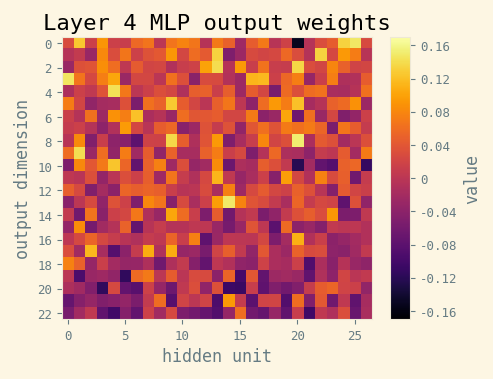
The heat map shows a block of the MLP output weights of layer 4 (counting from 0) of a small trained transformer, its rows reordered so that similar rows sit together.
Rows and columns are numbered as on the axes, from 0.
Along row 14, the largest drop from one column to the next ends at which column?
24
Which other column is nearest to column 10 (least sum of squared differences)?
11
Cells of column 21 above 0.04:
4
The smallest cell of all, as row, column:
0, 20
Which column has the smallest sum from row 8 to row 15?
6
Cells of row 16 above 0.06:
2
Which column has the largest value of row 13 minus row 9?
14
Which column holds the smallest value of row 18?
21
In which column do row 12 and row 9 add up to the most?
1
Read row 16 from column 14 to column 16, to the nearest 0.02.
0 0 0
